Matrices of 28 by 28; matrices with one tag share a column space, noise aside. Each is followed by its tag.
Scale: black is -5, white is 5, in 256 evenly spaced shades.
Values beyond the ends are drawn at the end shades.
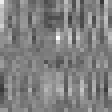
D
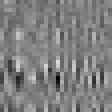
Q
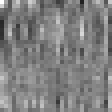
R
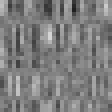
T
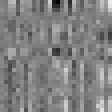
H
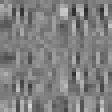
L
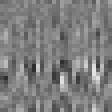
Q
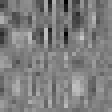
D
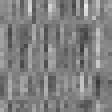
T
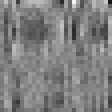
R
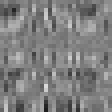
L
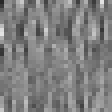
R
